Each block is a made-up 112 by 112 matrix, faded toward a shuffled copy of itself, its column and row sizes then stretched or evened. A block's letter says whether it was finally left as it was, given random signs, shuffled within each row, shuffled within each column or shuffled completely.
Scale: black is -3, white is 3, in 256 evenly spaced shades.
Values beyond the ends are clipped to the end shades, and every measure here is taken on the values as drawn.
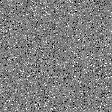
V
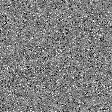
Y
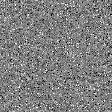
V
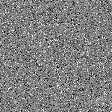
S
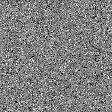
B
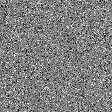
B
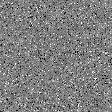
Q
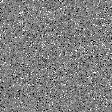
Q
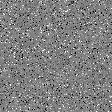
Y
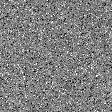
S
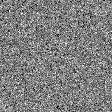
S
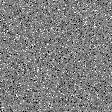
S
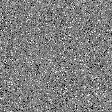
B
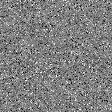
Y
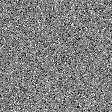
S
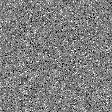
B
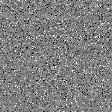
V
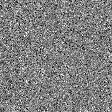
B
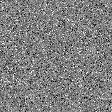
Y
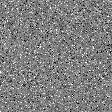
Y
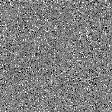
V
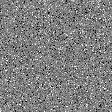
B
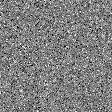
S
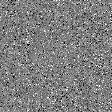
Q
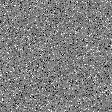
S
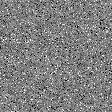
S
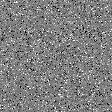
Y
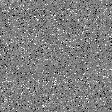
Q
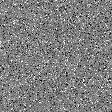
S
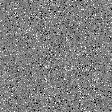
V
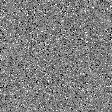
Q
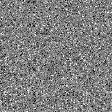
V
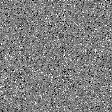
V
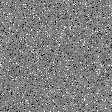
S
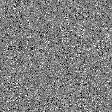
V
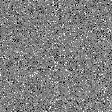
V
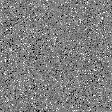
Q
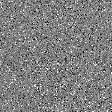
Q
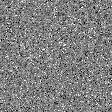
S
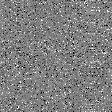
V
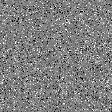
V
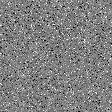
S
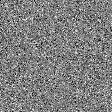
Q
